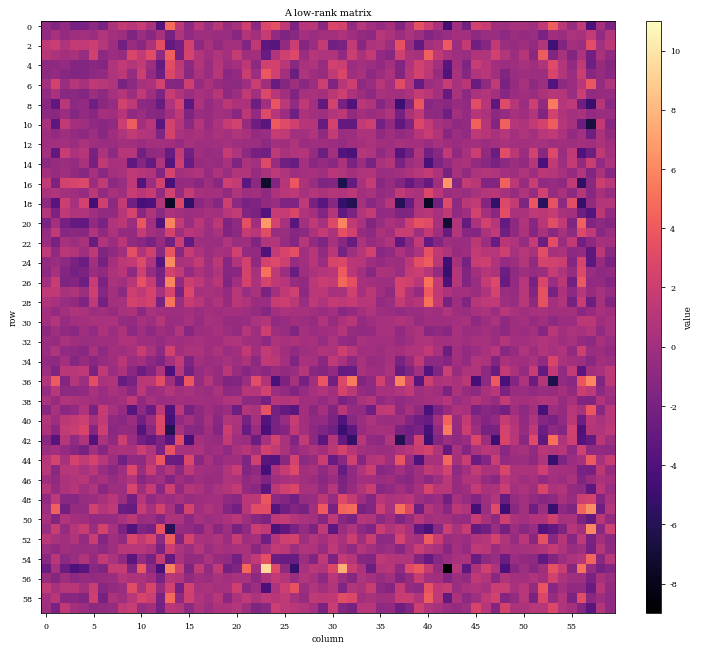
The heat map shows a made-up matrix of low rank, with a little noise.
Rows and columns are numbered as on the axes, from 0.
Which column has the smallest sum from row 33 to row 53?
13
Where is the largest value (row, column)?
55, 23
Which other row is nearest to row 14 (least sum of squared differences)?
39
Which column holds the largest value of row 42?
53
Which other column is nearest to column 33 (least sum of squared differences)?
27
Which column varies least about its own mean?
17
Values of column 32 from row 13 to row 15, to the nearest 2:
-4 -2 0
